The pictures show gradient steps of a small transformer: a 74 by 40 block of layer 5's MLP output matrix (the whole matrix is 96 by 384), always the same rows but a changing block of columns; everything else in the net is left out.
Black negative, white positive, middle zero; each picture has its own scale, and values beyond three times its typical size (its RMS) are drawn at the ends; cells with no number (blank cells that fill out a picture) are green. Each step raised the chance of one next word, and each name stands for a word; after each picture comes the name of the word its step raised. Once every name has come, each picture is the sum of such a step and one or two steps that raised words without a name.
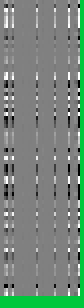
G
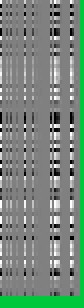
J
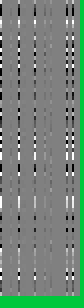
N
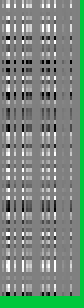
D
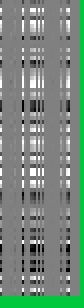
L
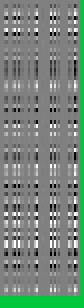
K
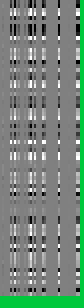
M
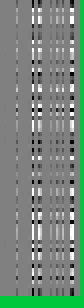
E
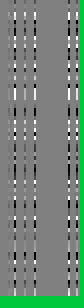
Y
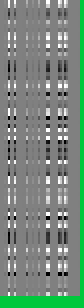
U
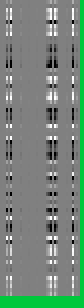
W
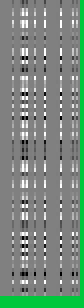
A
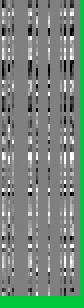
M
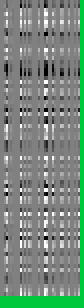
K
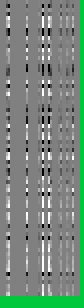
J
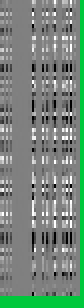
U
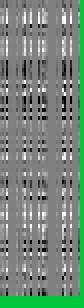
E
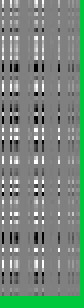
U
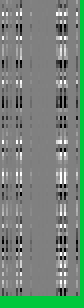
M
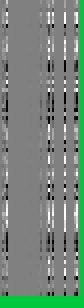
E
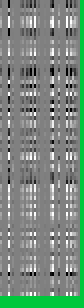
A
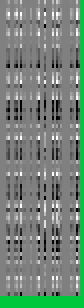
W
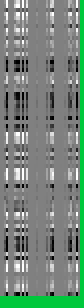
D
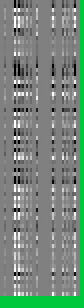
W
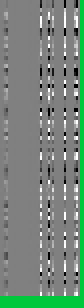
Y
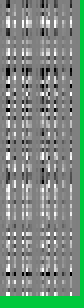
A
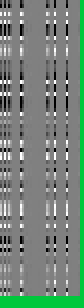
M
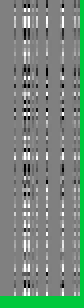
G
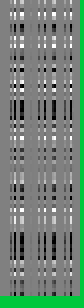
Y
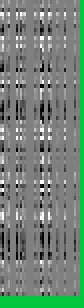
Y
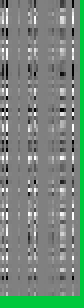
E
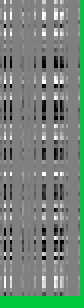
W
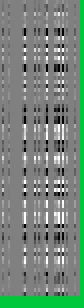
J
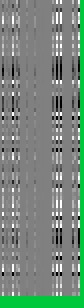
U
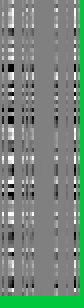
G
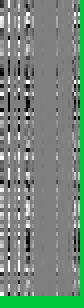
D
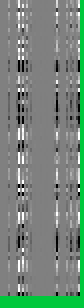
D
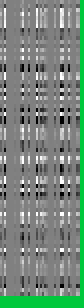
G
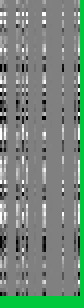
A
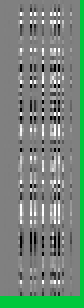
A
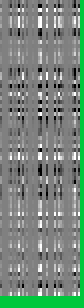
G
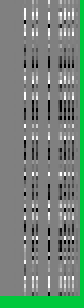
W
